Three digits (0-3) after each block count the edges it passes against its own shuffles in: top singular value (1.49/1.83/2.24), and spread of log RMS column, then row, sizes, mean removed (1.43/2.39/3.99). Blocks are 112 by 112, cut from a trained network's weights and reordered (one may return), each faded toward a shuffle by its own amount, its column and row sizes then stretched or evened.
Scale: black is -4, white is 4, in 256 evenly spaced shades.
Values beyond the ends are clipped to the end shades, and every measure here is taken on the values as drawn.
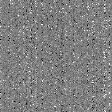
0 2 0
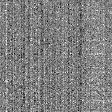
3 1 1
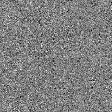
0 1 0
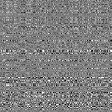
3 1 3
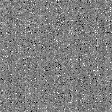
0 1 1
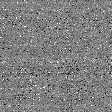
0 0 1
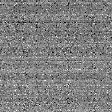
2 1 1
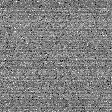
2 0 0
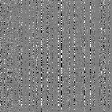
2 3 1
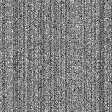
3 0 0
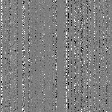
2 3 0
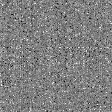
0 0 1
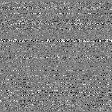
0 0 3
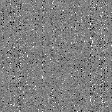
0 2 0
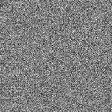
2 1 0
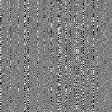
3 3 0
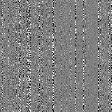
2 3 0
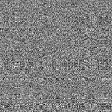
3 0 2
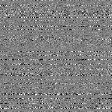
1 1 3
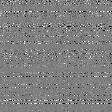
1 0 3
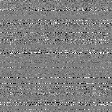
1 1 3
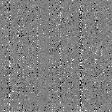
1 2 1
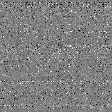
0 0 2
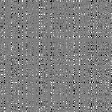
2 3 2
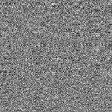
2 0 2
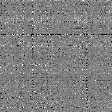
2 1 2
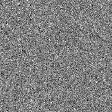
0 1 0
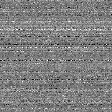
3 0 2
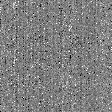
1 1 0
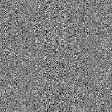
1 2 0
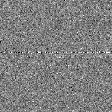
1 0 1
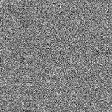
1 1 0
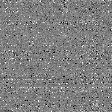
0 1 2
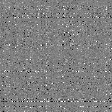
1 1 2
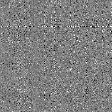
1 2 1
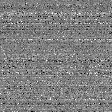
2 0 2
